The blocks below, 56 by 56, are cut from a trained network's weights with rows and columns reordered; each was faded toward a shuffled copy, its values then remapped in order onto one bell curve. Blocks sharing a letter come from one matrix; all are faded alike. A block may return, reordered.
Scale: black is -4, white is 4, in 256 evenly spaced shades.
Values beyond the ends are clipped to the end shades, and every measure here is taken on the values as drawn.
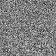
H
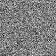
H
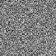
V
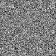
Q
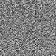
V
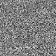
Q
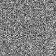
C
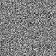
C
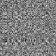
V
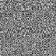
V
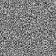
V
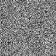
C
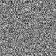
V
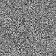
Q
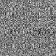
V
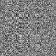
V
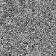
C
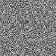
V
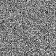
H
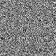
Q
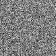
H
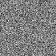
H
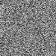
Q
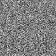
C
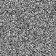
H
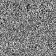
H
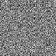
V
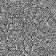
Q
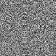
V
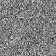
Q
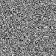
H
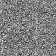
H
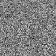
Q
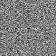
C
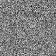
Q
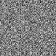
V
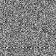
C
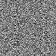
C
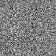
C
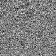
Q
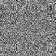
V
